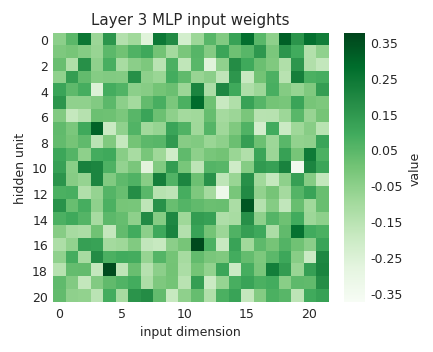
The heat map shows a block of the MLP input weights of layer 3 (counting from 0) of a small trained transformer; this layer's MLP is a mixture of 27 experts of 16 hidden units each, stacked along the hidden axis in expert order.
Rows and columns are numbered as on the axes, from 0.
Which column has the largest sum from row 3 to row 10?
0
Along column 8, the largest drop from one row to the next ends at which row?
12
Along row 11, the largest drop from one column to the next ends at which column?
13
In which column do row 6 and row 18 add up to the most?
4
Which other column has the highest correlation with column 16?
18
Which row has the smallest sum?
6
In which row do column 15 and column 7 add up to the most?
14
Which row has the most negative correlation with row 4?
11
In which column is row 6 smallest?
1
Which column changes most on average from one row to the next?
2
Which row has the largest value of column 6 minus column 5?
20
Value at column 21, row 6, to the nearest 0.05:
0
